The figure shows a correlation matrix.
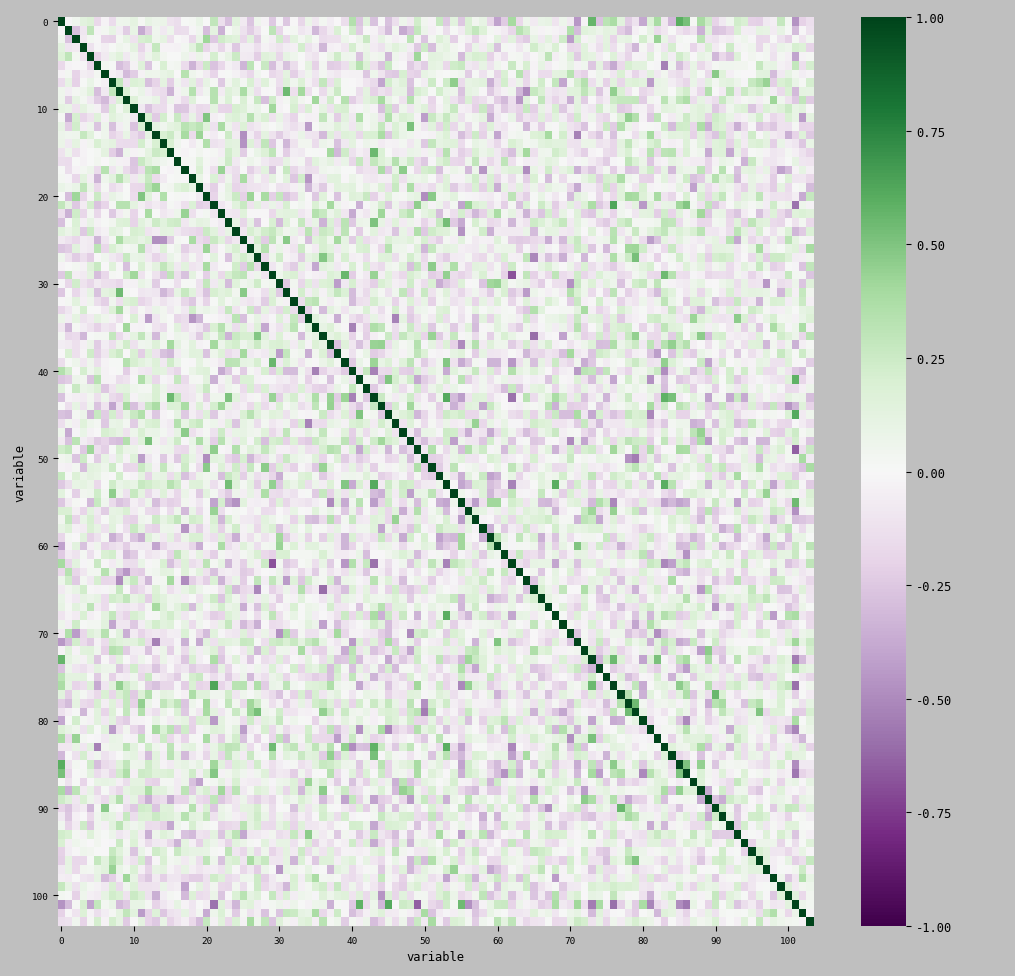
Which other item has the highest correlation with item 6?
90
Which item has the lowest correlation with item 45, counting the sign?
81
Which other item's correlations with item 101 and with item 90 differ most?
77
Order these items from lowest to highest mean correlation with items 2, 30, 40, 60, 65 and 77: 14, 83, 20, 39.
39, 83, 14, 20
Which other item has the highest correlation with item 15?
43
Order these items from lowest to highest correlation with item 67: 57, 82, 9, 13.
9, 82, 57, 13
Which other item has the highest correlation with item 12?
48
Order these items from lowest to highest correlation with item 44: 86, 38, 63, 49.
38, 63, 49, 86
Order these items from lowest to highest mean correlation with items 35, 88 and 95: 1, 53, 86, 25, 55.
1, 55, 25, 86, 53
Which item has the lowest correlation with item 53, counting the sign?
62
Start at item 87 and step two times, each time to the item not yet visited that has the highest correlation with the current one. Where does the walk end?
93
